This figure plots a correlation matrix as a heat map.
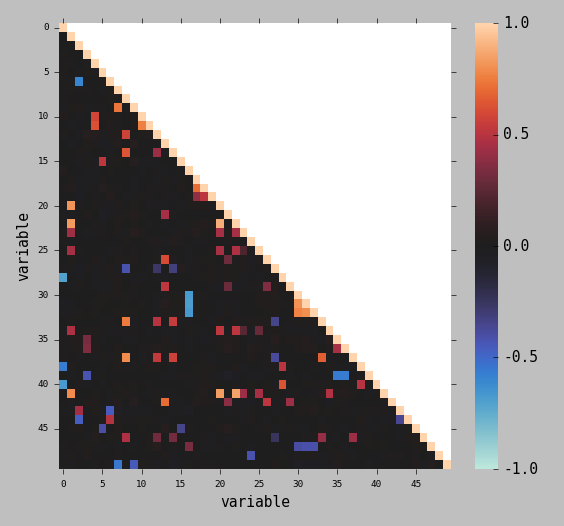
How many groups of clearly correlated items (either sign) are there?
12
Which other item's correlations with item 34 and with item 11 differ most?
10
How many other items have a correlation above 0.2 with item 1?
6
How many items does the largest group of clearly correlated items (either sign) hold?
7
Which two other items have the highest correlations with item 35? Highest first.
36, 3
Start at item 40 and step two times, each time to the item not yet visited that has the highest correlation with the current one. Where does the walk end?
38
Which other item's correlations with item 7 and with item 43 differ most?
9
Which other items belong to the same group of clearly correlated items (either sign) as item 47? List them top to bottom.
16, 30, 31, 32
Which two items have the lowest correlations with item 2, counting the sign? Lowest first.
6, 44
